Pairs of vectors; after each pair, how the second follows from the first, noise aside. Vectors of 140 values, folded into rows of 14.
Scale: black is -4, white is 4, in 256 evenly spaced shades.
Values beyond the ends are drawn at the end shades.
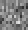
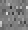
reversed, negated, partly zeroed.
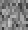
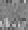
reversed, negated, partly zeroed.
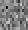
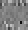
reversed, partly zeroed.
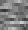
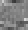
reversed, negated, partly zeroed.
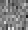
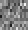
wrapped around.
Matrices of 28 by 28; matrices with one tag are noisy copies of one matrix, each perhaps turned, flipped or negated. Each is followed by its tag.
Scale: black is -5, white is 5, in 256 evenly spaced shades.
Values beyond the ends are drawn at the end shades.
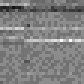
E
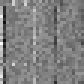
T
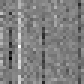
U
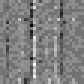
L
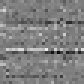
L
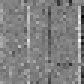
T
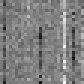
U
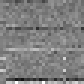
T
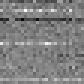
U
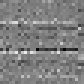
L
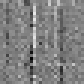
L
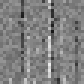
L
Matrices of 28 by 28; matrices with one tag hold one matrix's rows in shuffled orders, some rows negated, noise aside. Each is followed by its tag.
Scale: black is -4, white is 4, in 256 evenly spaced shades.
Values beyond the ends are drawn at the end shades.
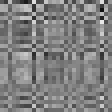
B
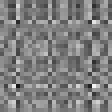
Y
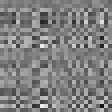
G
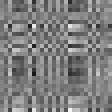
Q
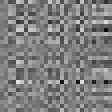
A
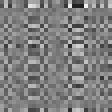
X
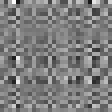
Y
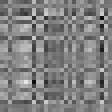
B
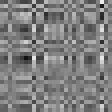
B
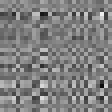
G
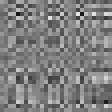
A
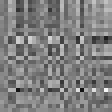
A
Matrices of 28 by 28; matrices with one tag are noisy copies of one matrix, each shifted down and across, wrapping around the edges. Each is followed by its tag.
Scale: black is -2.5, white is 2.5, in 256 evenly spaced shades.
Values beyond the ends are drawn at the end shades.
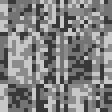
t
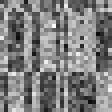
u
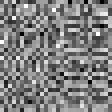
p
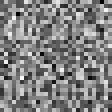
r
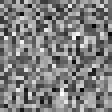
r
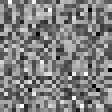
r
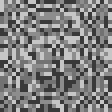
p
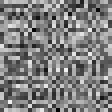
p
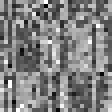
t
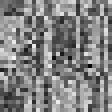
t
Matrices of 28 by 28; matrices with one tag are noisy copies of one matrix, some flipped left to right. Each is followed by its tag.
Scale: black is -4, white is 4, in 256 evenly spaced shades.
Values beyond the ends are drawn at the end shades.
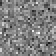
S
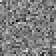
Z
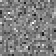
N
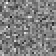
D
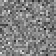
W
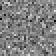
D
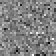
S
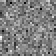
N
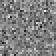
Z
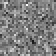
D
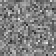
W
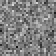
N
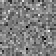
W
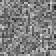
D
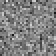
N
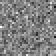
D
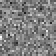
N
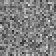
D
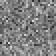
W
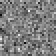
N
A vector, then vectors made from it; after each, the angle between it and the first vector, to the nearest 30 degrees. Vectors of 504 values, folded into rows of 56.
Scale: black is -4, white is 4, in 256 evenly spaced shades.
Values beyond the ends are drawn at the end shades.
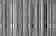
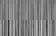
60 degrees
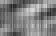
120 degrees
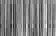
150 degrees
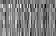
60 degrees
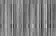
150 degrees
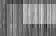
60 degrees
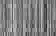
30 degrees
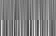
90 degrees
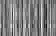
30 degrees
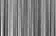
90 degrees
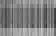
60 degrees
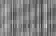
150 degrees
